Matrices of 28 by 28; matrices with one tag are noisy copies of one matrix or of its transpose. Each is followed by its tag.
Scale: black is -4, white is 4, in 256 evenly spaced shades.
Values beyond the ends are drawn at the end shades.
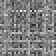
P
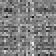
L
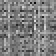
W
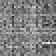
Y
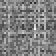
W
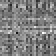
L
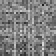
Y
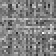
L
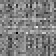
L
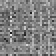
P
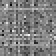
W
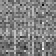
Y
